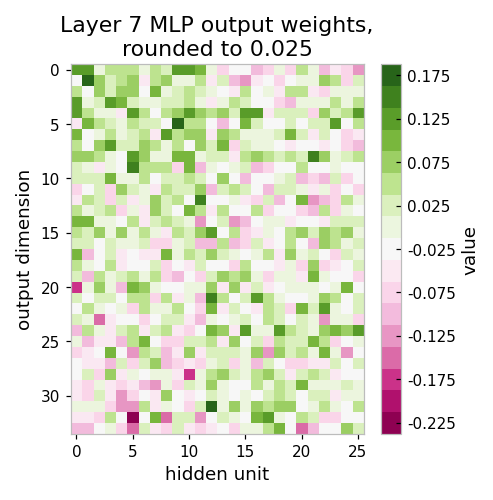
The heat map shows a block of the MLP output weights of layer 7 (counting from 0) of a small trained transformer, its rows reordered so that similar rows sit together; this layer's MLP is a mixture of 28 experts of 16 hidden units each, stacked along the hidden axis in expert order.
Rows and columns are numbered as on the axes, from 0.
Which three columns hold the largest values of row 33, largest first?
18, 24, 17
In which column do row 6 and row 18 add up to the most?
0
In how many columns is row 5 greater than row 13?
14
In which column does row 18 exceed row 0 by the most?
25
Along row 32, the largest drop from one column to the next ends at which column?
8
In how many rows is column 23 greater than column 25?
14
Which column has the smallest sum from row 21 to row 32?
5
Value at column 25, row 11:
-0.075
